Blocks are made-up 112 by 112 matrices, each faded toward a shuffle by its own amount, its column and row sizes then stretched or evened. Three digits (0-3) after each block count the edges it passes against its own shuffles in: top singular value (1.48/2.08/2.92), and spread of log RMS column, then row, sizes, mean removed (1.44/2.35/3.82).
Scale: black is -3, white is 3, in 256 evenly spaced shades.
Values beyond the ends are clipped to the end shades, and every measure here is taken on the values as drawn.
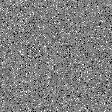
0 1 0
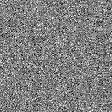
1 0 0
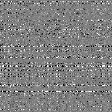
2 1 3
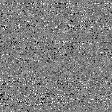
0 0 2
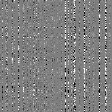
2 3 1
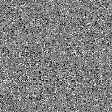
1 0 1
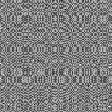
3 1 0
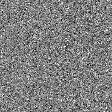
0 1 0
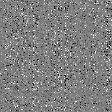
1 2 1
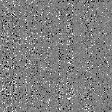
1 2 1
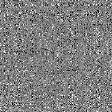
1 2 2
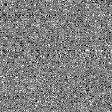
1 0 2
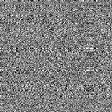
2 0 2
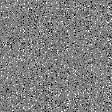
0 2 0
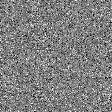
0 1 0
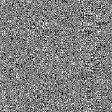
2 2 0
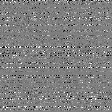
1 1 3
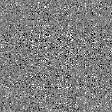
1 2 2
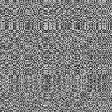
3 1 2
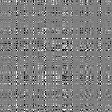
3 3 3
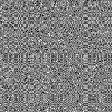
3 0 0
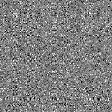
2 1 1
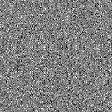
2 1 0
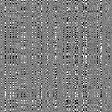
3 3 2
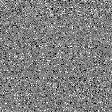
1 0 2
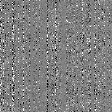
1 3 1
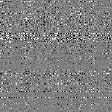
1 2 3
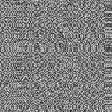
3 0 0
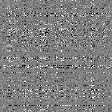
1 2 3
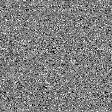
0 0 2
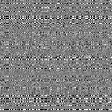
3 1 3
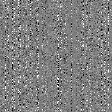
0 3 0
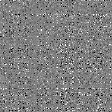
0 2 2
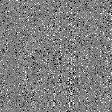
1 2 0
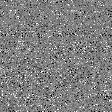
0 0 2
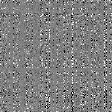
0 3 2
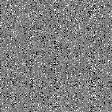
1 2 1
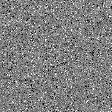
0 1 0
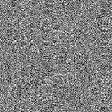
2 1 0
